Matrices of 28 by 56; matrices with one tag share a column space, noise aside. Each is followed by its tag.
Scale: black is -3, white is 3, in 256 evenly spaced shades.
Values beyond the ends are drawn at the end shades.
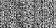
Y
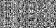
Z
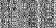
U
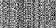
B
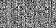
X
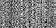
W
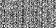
Y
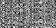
W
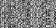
Y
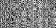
U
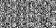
Z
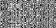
U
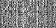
X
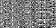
W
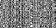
Y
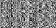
Z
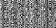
U
